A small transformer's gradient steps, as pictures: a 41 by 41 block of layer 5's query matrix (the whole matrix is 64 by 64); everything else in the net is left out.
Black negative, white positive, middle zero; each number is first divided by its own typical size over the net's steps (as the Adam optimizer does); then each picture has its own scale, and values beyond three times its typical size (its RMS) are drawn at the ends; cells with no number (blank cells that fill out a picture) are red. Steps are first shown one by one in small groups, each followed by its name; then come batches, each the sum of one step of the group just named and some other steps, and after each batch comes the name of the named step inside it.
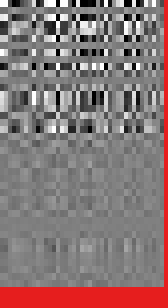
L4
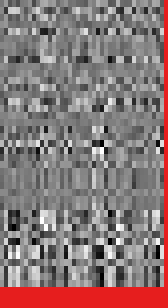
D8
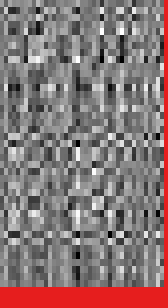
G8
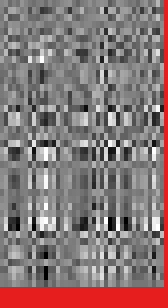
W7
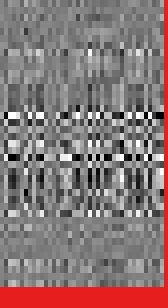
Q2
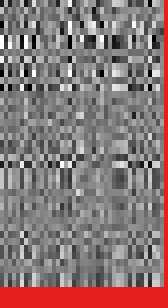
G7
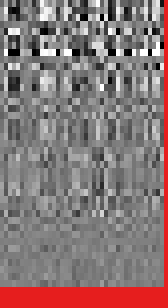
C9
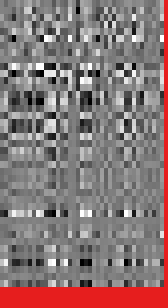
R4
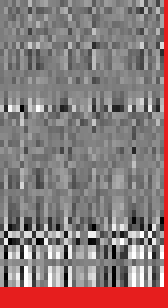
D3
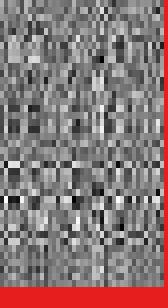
G8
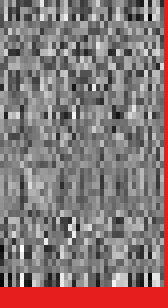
C9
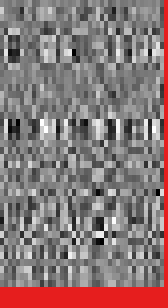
C9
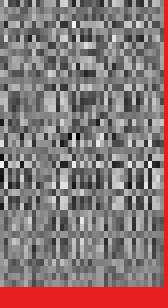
L4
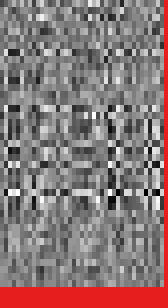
C9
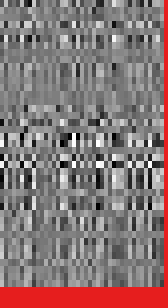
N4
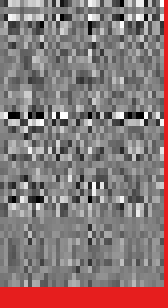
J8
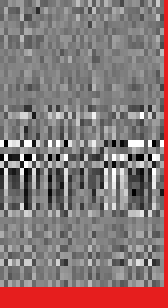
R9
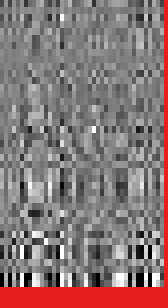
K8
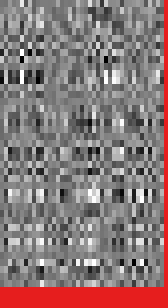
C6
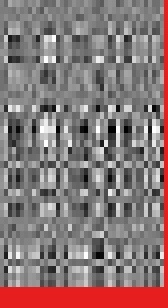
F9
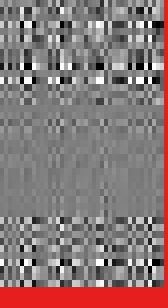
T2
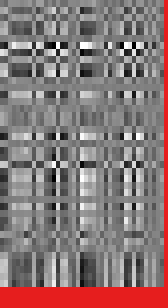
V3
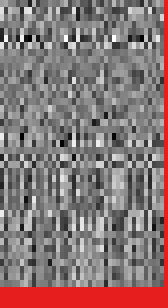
N4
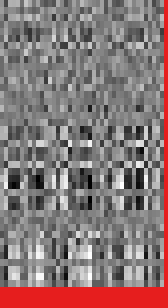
F9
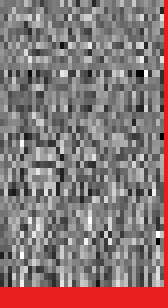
K8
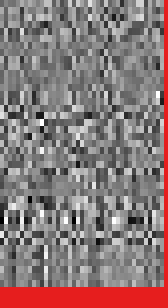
J8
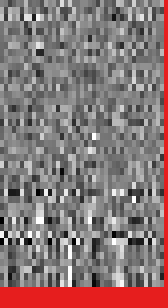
V3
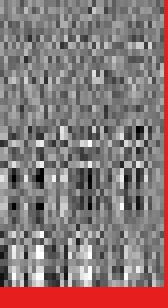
K8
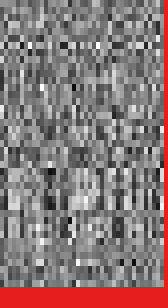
C6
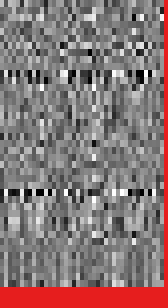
V3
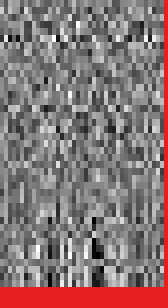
F9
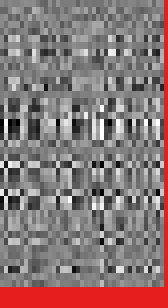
T2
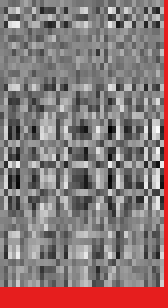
F9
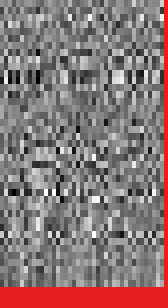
C6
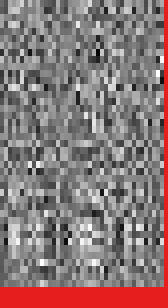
C6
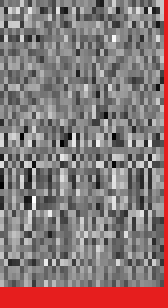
N4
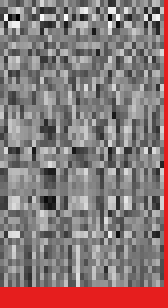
V3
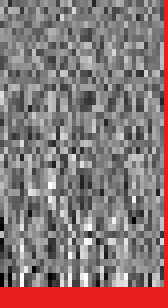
K8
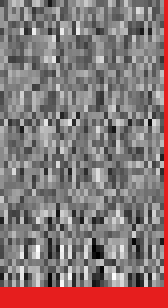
F9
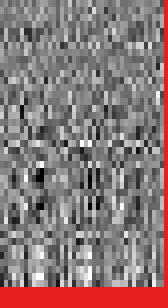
K8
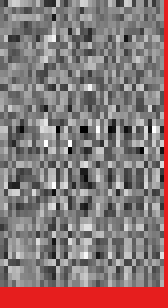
F9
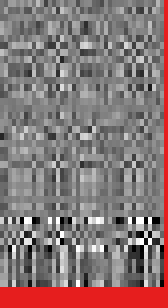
V3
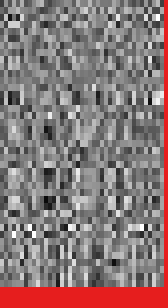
K8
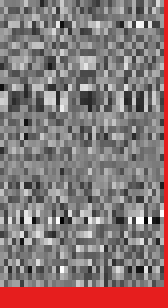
T2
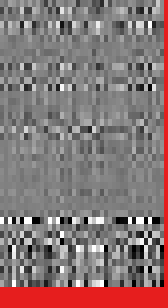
T2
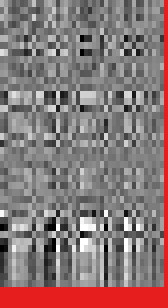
V3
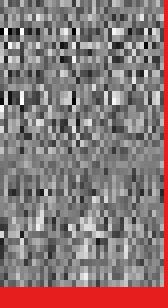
V3
